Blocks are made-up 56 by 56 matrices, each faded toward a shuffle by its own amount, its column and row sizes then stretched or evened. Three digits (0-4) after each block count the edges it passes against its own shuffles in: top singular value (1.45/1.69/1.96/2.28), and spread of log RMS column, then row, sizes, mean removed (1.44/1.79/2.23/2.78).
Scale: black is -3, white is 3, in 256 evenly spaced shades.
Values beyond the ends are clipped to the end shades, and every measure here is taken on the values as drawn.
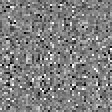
3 2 1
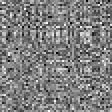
4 1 2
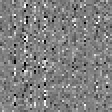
0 4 0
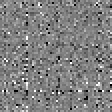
3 3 2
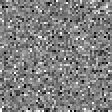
0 0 2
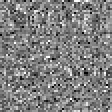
2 0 2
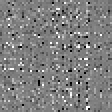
1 3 2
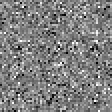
0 1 1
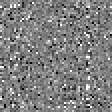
2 2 1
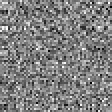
3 0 2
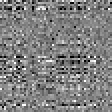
4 3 4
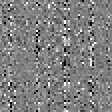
3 4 1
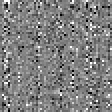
2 4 0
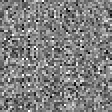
3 2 0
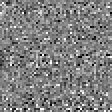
0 0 3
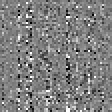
1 4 1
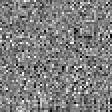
2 2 1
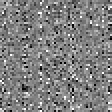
2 4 0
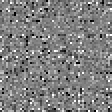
0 2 3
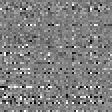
1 2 4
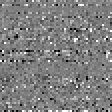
0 0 4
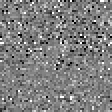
0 0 3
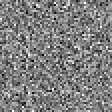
0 0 0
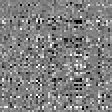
3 3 4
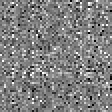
2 2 0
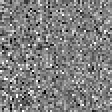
1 1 0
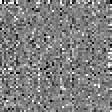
3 3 1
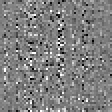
1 4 1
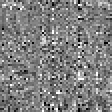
1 3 3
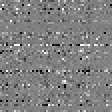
2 2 4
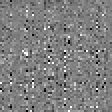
0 3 2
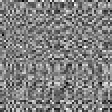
4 0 4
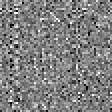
3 1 0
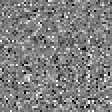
2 0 1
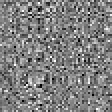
4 2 0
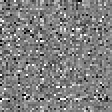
3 2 3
